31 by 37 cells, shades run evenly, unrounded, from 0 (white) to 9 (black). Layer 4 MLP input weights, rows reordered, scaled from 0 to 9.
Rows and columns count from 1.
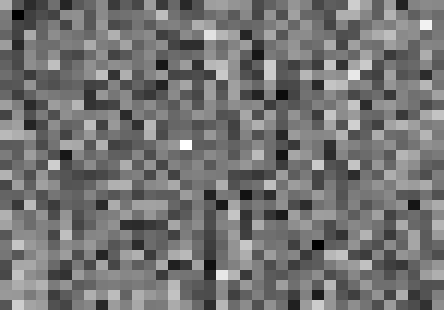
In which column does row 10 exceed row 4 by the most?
33
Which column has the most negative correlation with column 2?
18
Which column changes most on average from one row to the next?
30
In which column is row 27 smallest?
31
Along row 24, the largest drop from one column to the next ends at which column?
6
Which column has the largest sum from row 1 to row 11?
2
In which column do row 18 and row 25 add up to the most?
27
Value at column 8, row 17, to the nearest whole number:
4
